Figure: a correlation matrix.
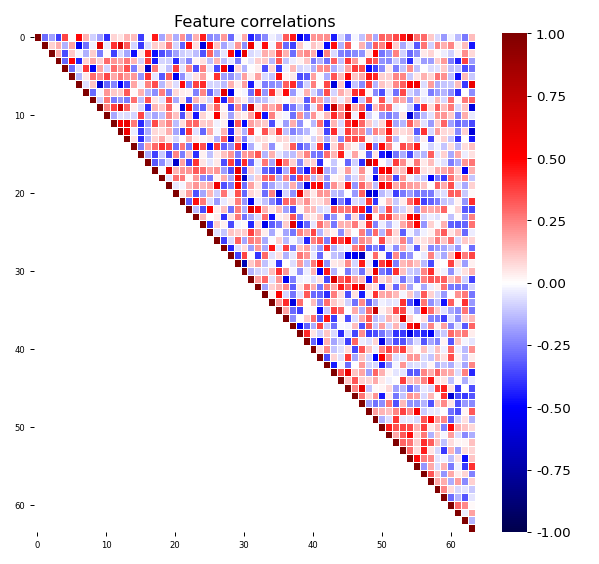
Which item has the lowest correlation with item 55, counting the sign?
34
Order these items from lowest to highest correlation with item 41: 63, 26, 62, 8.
62, 63, 8, 26
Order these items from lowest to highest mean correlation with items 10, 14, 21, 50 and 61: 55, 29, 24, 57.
57, 24, 55, 29
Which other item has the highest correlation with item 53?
36
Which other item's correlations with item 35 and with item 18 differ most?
49
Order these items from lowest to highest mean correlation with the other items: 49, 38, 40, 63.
38, 63, 49, 40
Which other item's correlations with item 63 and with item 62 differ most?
6
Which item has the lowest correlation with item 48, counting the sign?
20
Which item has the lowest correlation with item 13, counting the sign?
28
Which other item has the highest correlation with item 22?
31
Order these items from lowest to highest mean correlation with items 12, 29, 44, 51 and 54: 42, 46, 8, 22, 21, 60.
42, 8, 21, 60, 46, 22
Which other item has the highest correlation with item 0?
54
